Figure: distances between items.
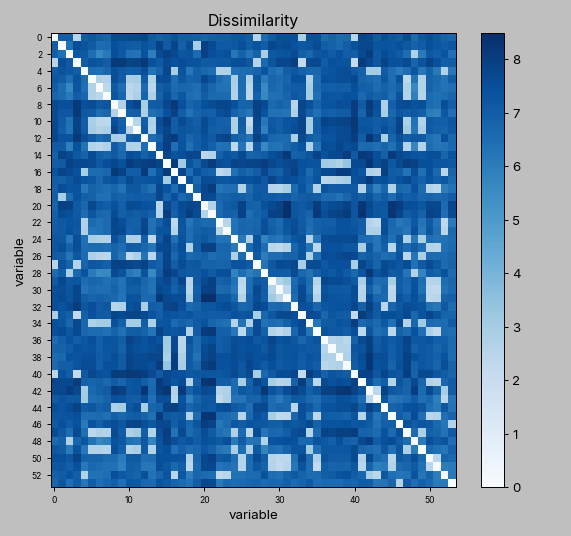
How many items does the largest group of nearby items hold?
11
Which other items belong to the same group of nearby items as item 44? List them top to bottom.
8, 9, 12, 32
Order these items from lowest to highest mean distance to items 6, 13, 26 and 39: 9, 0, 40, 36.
36, 9, 0, 40
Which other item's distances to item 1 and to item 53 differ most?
46
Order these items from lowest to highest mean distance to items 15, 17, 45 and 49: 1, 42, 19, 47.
47, 19, 1, 42
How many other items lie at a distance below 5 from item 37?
5
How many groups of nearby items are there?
10
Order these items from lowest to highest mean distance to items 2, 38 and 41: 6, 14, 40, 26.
6, 26, 40, 14
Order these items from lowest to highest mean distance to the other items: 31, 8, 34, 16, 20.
34, 31, 16, 8, 20
